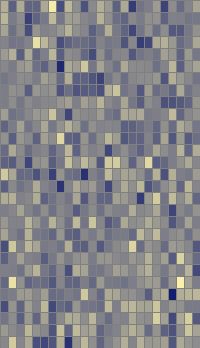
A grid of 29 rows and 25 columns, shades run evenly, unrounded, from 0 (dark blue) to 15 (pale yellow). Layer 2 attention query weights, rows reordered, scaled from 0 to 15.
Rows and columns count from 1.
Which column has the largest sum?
20
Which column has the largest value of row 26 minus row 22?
6
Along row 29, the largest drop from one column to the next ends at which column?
9
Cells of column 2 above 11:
3
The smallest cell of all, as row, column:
25, 22
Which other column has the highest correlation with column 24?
10
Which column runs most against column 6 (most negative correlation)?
2
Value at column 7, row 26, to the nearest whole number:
3
